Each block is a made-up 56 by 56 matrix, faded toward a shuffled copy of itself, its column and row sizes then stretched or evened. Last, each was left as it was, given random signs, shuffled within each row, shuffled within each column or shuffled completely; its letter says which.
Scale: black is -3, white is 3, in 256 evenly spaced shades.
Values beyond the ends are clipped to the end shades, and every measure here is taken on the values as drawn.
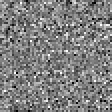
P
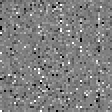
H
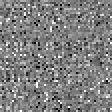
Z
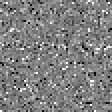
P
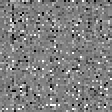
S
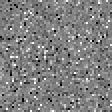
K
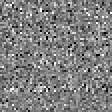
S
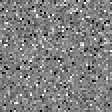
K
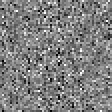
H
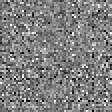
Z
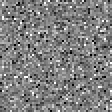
K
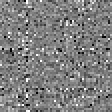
Z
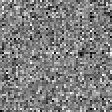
S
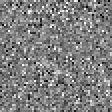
P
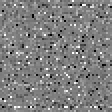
P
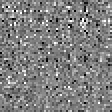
S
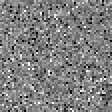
K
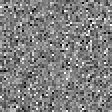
H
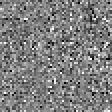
S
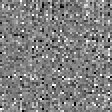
Z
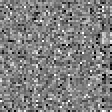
Z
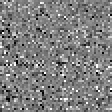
S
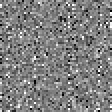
H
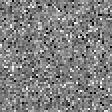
K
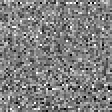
P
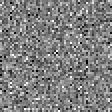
H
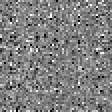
S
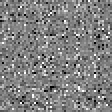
S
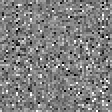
H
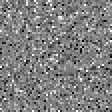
K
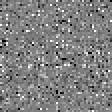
S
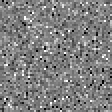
K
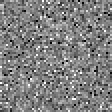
K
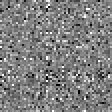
S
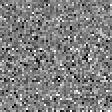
P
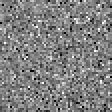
K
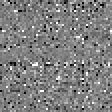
S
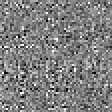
Z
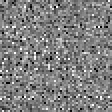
P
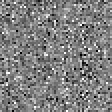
H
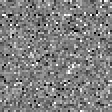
P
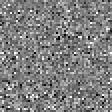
P
